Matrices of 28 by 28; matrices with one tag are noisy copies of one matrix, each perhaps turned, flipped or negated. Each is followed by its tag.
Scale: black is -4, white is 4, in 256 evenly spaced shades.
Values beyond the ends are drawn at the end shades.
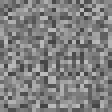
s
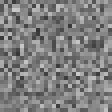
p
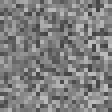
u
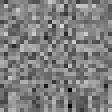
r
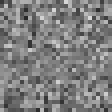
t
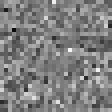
t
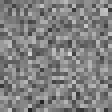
s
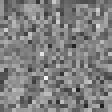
t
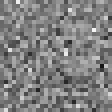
u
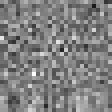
r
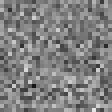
u
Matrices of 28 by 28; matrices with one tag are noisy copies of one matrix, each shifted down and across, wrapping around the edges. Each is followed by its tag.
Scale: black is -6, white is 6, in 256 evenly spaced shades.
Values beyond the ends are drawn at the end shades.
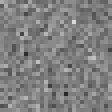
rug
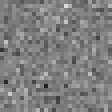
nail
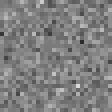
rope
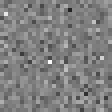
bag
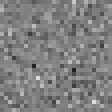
nail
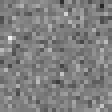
nail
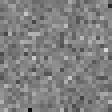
rope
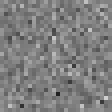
bag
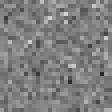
rope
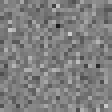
rug
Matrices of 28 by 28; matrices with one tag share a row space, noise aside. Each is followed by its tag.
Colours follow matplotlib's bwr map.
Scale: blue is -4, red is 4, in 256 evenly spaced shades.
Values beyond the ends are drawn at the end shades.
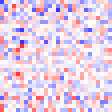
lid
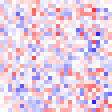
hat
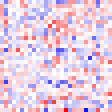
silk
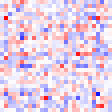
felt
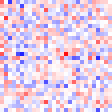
felt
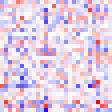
felt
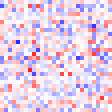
hat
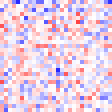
lid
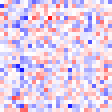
lid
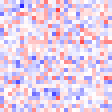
lid
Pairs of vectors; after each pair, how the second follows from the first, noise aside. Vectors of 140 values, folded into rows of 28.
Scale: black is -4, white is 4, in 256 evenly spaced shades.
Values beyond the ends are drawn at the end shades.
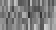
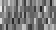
shuffled.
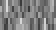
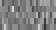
negated, partly zeroed.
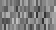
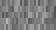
negated, shrunk.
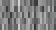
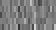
negated, partly zeroed.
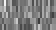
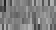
negated, partly zeroed.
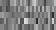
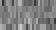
reversed, partly zeroed.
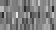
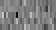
negated, partly zeroed.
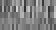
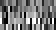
reversed, scaled up.
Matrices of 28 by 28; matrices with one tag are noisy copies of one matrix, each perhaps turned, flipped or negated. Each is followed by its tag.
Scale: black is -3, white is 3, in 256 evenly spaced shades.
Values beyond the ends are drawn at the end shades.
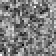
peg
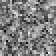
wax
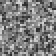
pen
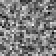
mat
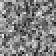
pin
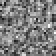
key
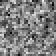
peg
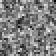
wax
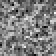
pin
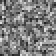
mat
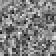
key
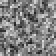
peg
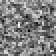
pin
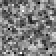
peg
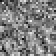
key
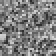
key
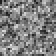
peg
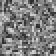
pen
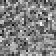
mat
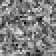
pen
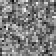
wax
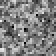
peg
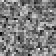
mat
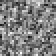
pen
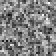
key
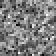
peg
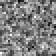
mat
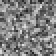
pin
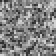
wax
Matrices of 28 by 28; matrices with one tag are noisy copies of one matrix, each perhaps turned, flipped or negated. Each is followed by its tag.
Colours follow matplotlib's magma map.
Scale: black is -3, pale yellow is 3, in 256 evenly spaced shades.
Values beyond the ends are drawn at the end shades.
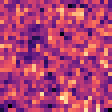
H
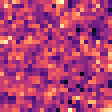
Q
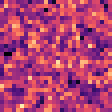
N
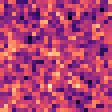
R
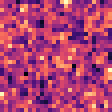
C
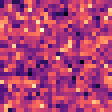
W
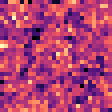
C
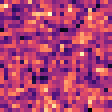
N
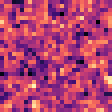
W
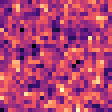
H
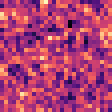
C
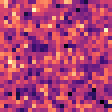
R
